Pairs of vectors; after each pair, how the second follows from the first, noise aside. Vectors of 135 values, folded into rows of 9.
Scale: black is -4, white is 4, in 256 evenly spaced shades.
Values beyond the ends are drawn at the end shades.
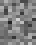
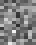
reversed, negated.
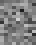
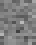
wrapped around, negated, shrunk.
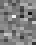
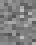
negated, shrunk.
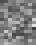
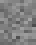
negated, shrunk.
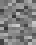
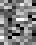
reversed, scaled up.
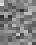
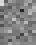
partly zeroed.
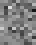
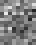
sign-scrambled.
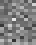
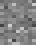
partly zeroed.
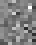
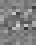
partly zeroed.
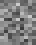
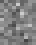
partly zeroed.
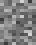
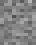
negated, shrunk.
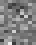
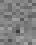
wrapped around, negated, shrunk.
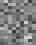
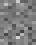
wrapped around, negated, partly zeroed.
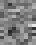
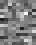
reversed, negated.
